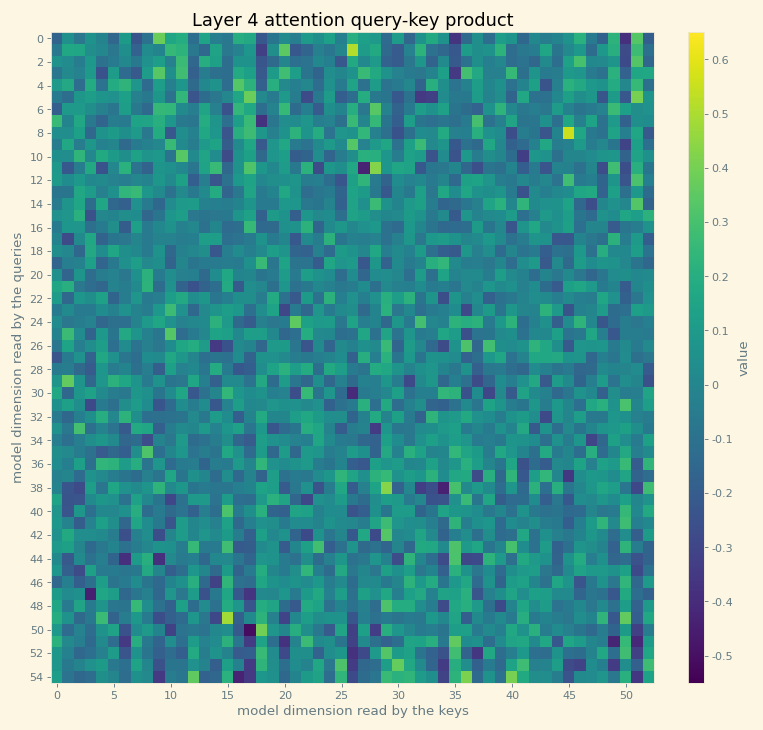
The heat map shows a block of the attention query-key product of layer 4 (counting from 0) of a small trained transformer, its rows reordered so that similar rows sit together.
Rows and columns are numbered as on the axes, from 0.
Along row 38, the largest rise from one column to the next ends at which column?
35
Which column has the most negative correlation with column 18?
26
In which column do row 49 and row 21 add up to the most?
15
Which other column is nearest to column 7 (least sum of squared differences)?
0
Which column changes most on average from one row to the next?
36
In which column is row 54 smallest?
16
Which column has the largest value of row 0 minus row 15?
9
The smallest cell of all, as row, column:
50, 17
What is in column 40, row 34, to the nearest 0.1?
0.1
